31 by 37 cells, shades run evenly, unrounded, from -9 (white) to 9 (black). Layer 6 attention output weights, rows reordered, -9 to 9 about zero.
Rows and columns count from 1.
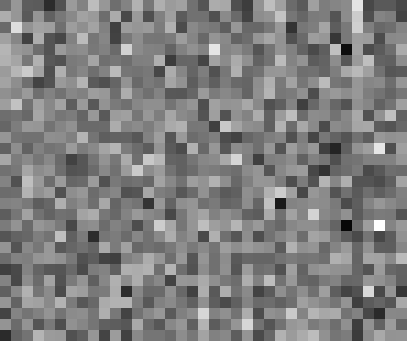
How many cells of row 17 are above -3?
33
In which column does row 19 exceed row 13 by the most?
26
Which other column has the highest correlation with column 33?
2
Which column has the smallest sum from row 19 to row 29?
19
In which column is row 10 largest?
28
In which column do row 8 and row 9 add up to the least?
25
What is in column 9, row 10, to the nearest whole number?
3
